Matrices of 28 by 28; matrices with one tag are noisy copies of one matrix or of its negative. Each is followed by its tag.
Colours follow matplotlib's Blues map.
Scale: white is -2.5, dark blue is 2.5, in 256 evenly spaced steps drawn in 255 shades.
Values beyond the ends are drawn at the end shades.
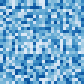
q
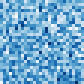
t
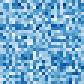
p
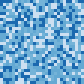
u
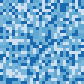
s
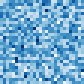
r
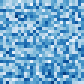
r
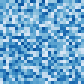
t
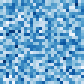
u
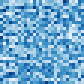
r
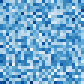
p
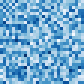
s
